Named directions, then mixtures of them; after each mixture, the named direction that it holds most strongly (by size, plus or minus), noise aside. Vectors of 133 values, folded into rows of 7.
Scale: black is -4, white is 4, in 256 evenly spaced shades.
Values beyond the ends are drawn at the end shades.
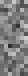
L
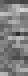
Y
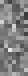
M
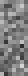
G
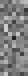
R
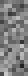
G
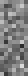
G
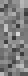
R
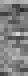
Y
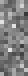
G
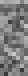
L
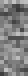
Y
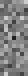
R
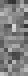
M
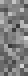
L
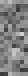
Y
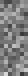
R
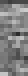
Y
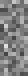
R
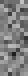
L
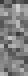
Y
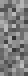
G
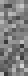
G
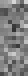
L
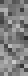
L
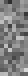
M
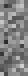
G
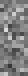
R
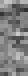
Y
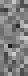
L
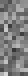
R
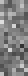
G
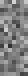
R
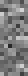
L
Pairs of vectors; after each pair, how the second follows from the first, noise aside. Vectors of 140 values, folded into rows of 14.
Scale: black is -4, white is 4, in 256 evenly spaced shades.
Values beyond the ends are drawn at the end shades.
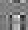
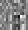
negated.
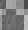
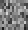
sign-scrambled.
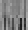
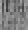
reversed, shrunk.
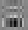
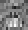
negated.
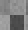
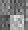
negated.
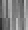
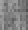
reversed, shrunk.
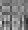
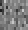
reversed, partly zeroed.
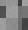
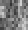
negated.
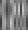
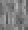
reversed, shrunk.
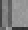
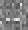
wrapped around, negated, partly zeroed.
